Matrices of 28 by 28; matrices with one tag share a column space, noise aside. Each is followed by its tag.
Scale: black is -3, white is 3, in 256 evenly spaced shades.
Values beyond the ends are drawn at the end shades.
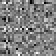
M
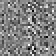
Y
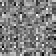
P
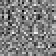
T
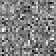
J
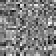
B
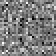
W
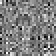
P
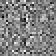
W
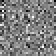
T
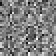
P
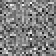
Y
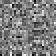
B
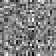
B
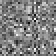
J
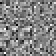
J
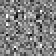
T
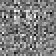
T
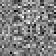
T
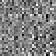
P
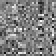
J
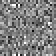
B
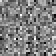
P
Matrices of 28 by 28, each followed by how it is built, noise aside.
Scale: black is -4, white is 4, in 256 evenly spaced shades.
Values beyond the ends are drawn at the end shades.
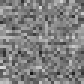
blocks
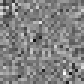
block diagonal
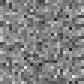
repeating rows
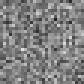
blocks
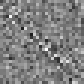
banded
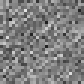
Hankel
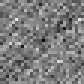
Hankel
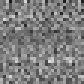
repeating columns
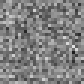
blocks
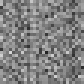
repeating rows
